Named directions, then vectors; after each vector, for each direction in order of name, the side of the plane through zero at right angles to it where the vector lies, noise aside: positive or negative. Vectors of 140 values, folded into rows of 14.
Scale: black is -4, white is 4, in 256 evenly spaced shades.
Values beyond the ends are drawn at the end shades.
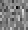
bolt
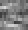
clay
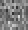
positive, positive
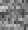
negative, positive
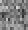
negative, positive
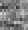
positive, negative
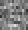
positive, positive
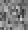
negative, positive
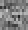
negative, negative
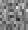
negative, negative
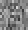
negative, negative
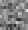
negative, negative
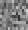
negative, negative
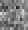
positive, negative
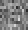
positive, positive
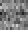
negative, positive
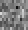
positive, negative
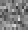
positive, positive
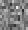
negative, negative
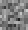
negative, negative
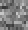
positive, negative
